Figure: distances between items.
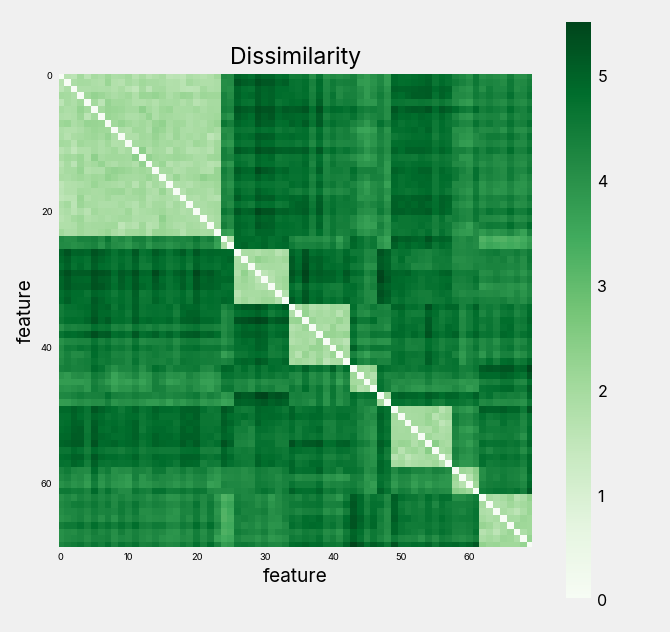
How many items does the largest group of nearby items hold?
24
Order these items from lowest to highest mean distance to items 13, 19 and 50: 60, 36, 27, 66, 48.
60, 48, 66, 27, 36
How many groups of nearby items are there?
9
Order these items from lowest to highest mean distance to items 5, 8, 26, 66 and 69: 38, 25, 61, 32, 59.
32, 25, 59, 61, 38
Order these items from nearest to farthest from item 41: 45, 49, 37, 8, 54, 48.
37, 45, 48, 8, 49, 54
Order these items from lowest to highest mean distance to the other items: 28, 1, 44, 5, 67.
1, 5, 67, 44, 28
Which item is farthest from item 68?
43
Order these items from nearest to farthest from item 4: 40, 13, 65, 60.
13, 60, 65, 40
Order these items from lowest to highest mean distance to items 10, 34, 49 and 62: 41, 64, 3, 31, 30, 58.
41, 64, 3, 58, 31, 30
